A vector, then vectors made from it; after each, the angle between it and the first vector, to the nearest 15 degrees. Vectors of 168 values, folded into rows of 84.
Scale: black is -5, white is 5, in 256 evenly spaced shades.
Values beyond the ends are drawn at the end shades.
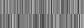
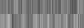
120 degrees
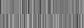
75 degrees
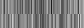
30 degrees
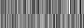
135 degrees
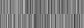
60 degrees
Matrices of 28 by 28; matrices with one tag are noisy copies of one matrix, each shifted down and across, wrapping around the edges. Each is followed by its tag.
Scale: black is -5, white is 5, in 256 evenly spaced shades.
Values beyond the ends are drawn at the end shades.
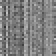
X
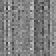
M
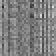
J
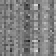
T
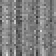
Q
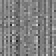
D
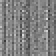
D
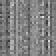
X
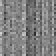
M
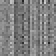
M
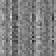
Q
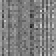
J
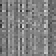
M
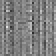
D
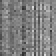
J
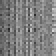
M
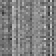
X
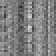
T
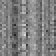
T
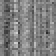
T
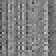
M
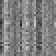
Q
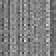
M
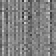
D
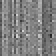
M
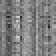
T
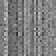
M
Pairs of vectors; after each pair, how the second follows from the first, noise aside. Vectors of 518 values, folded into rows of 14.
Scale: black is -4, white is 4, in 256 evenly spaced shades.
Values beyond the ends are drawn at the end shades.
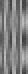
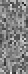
sign-scrambled.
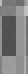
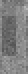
shrunk.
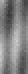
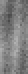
shrunk.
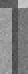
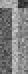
negated.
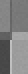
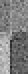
negated.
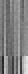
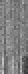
negated, shrunk.
